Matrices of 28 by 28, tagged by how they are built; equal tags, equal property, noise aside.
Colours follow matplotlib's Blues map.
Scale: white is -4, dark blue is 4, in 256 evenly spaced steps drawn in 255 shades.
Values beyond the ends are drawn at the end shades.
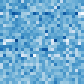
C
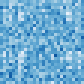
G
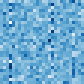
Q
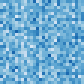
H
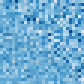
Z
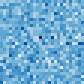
C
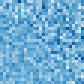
Z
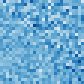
Z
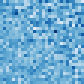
Z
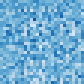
G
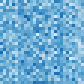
H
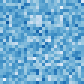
G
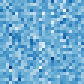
Q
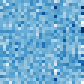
Q
